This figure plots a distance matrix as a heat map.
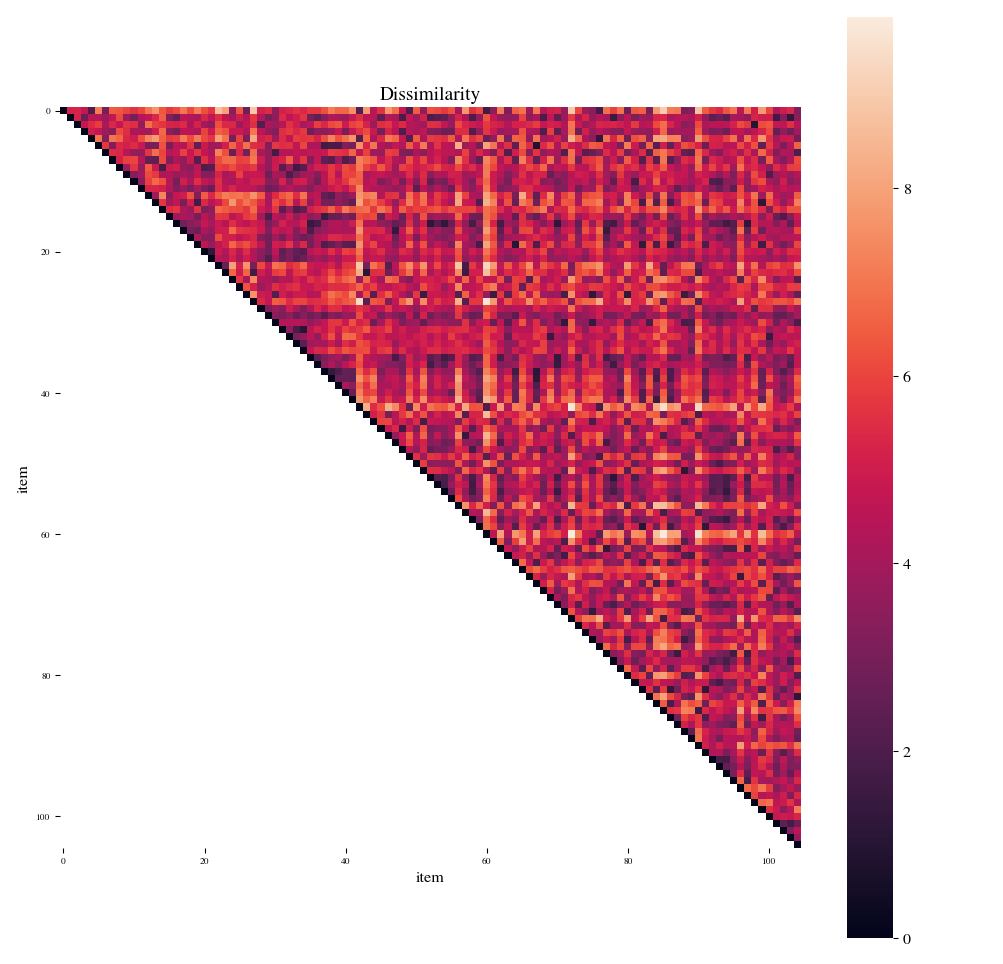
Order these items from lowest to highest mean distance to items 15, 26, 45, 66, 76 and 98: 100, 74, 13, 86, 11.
74, 11, 86, 100, 13
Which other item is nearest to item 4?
76
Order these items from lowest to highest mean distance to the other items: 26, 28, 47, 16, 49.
16, 47, 28, 26, 49
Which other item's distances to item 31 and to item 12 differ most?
34
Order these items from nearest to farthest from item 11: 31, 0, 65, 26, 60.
31, 26, 65, 0, 60
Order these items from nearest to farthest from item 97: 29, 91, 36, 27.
36, 29, 91, 27
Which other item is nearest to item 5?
67
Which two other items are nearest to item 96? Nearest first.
66, 24
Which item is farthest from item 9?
60
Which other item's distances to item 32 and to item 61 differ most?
100
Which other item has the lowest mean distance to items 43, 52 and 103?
78
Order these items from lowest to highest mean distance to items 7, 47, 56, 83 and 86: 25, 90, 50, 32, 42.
50, 32, 25, 42, 90
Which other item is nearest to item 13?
99
